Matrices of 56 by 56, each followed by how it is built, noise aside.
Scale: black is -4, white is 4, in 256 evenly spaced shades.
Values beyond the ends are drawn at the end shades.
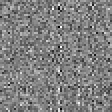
low rank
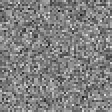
noise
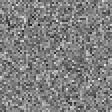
noise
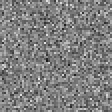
noise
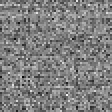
blocks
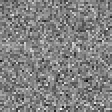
repeating columns
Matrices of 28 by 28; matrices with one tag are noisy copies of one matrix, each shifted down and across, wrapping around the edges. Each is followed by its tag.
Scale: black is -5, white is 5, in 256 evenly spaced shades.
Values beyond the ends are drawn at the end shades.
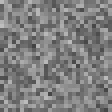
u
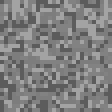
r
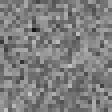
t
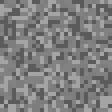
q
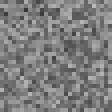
u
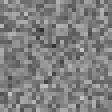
q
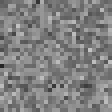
t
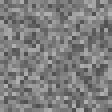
t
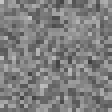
q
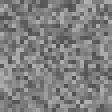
u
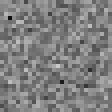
q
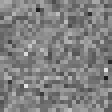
t
